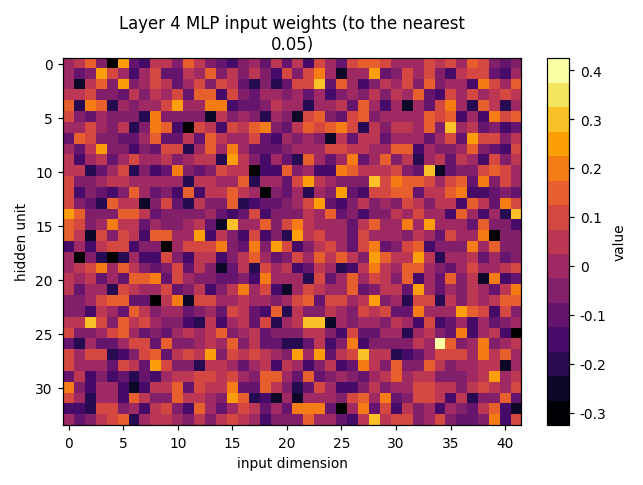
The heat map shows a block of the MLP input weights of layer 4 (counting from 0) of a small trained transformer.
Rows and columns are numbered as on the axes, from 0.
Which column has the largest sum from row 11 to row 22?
28
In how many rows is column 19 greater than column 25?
15
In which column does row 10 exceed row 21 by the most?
20
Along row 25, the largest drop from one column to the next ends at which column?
37
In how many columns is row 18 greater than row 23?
20
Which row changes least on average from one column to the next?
29
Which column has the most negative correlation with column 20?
9
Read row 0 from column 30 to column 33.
0 0 0 0.1
